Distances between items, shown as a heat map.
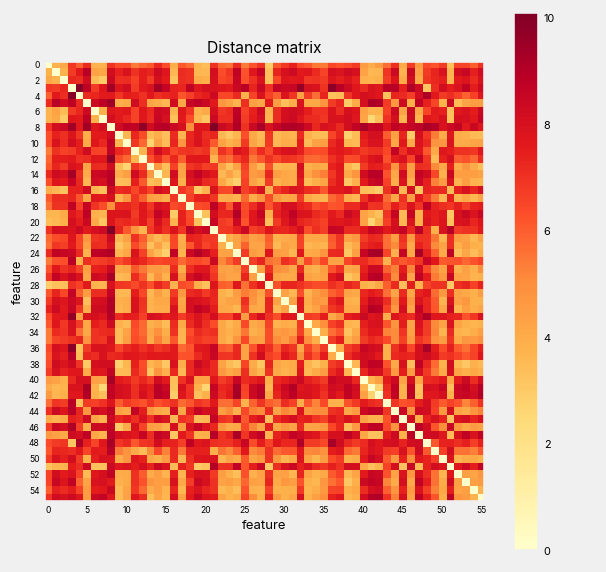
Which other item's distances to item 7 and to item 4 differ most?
41
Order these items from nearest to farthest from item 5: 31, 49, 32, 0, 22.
31, 22, 49, 0, 32
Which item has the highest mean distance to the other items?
8
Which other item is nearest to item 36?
4
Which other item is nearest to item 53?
38
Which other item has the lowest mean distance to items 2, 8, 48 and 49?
0
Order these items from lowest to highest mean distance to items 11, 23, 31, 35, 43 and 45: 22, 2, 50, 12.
22, 50, 12, 2
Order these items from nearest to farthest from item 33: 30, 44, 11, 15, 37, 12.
15, 30, 44, 12, 11, 37
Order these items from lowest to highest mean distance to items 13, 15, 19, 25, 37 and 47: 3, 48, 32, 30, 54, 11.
54, 30, 32, 11, 48, 3
